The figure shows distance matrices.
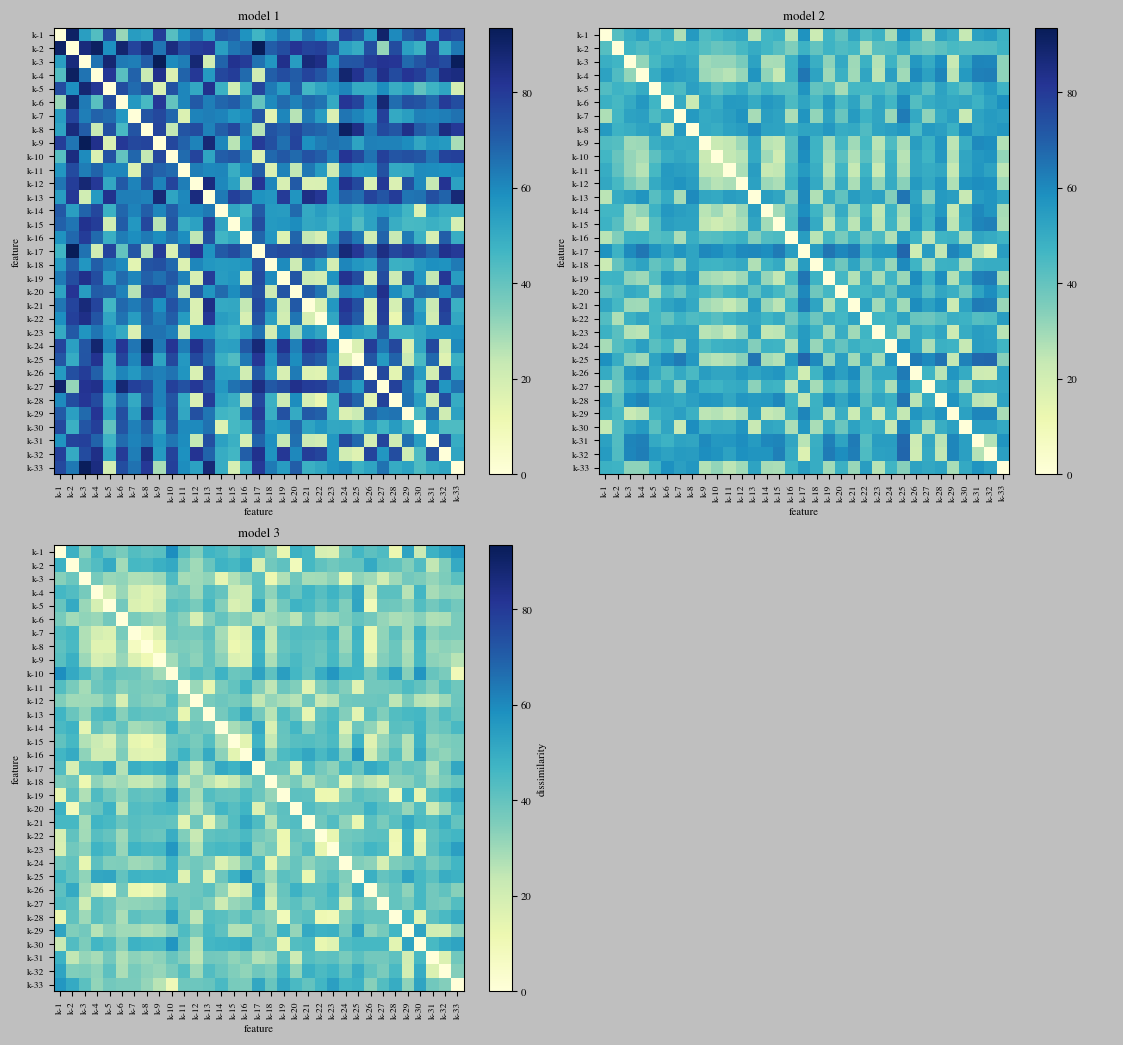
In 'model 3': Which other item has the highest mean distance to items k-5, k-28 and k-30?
k-10
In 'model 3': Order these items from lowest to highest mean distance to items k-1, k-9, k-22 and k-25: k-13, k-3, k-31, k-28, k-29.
k-28, k-3, k-13, k-31, k-29
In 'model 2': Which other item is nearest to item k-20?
k-5
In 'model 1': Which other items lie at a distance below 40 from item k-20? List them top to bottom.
k-7, k-11, k-18, k-23
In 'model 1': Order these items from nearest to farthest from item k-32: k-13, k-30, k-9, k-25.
k-25, k-30, k-9, k-13
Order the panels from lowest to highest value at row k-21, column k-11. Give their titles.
model 3, model 2, model 1
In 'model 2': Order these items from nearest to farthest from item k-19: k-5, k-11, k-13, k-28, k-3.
k-11, k-3, k-5, k-13, k-28
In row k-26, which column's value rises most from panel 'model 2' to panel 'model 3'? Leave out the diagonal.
k-17
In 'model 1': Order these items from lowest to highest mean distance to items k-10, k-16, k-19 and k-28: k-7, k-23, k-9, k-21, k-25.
k-21, k-23, k-7, k-9, k-25
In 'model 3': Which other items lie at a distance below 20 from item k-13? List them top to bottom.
k-11, k-21, k-25
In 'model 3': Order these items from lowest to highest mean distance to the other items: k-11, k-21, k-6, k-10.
k-6, k-11, k-21, k-10
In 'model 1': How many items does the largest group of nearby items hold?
8
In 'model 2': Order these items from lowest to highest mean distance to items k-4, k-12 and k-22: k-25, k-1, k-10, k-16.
k-10, k-25, k-16, k-1
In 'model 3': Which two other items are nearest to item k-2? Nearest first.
k-20, k-17
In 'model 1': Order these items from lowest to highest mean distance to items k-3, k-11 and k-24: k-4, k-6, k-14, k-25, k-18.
k-18, k-25, k-14, k-6, k-4
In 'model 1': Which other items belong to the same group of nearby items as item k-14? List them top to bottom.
k-30
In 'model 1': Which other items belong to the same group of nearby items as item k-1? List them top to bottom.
k-6
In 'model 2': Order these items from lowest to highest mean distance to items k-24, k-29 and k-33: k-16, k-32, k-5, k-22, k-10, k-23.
k-23, k-10, k-16, k-5, k-22, k-32
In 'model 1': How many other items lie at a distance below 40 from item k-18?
4
